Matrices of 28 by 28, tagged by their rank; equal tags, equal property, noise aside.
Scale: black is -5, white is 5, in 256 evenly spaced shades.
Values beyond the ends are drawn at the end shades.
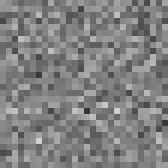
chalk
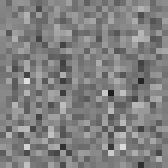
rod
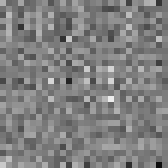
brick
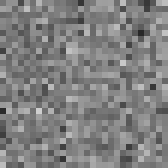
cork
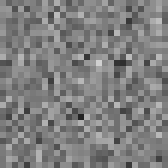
cork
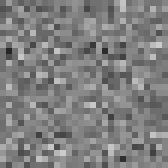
cork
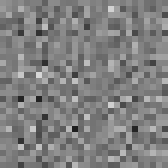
brick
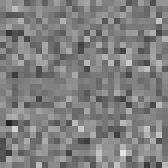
cork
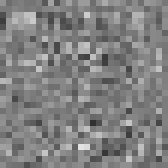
rod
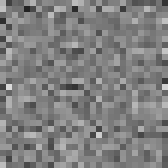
rod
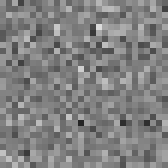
cork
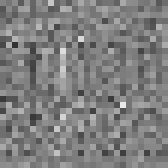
cork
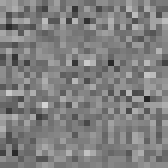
rod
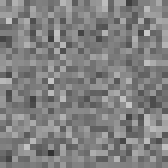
chalk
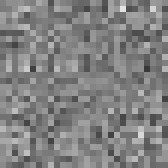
rod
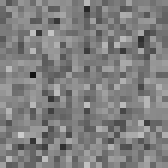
chalk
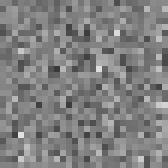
brick
